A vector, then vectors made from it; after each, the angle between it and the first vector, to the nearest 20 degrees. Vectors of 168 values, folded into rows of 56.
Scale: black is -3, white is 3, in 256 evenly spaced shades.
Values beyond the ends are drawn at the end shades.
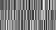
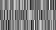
120 degrees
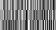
140 degrees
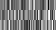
100 degrees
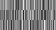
140 degrees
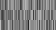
80 degrees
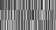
20 degrees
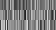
60 degrees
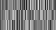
60 degrees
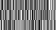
100 degrees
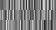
40 degrees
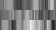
80 degrees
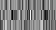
100 degrees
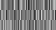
80 degrees
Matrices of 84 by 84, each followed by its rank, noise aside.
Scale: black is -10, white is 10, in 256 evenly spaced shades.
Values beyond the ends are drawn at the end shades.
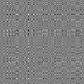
two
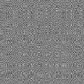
six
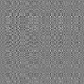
two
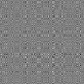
three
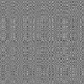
three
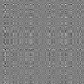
two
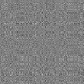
six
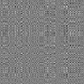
three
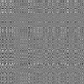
two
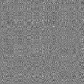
six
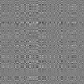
two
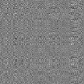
six
